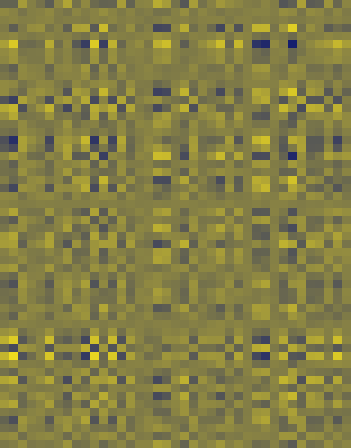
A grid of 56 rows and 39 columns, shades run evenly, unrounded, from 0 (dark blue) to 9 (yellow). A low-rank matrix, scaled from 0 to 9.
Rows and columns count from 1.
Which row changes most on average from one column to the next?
45
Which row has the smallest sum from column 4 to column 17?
20
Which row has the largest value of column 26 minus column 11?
18
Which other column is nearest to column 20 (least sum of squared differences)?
23
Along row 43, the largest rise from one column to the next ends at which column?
11
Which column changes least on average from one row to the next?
28
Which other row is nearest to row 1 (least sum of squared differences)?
22
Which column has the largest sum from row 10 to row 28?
30
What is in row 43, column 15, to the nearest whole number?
6
